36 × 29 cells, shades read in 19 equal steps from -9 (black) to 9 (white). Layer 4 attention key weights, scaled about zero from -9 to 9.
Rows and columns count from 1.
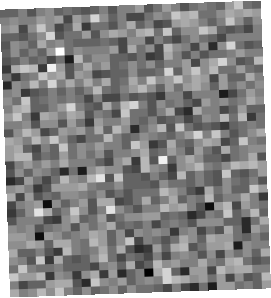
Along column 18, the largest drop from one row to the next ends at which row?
36
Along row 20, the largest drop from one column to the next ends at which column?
19
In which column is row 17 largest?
22
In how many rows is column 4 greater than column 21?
17
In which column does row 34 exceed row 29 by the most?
4
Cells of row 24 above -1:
13
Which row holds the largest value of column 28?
24
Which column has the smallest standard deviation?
29
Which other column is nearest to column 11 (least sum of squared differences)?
20
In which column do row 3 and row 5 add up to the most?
5
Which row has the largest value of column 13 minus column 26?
31
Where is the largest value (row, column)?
6, 7
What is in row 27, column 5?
-4
